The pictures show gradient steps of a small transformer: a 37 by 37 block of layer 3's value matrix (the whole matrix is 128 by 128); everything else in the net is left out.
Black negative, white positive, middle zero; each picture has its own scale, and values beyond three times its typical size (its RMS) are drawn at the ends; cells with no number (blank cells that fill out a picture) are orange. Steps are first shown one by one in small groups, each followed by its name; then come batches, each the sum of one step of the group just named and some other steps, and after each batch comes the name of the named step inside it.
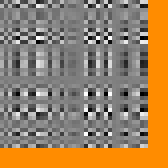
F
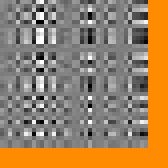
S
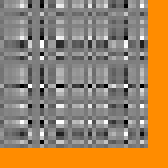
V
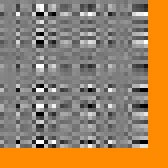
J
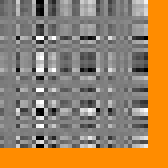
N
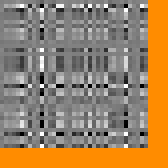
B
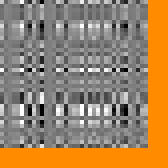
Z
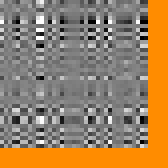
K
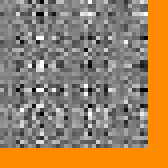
J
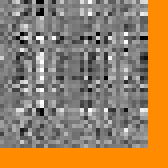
N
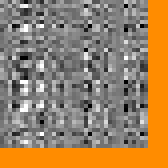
B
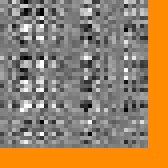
S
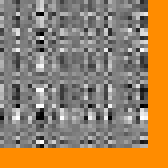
J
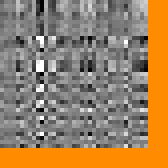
N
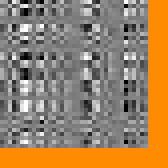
F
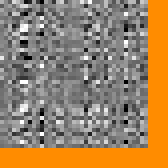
Z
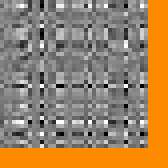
V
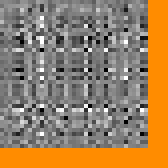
K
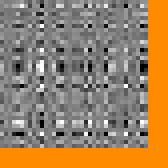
B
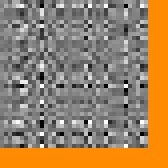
B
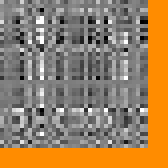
K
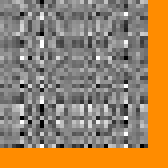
Z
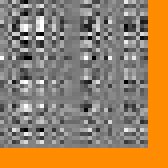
K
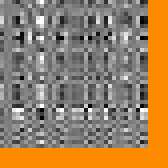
K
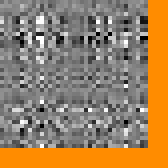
K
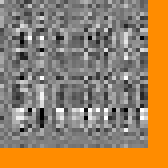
Z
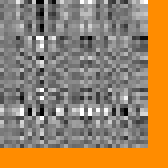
Z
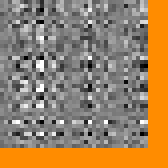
S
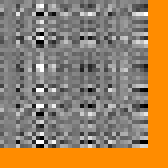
J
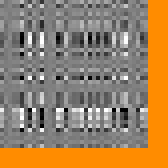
Z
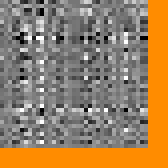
K
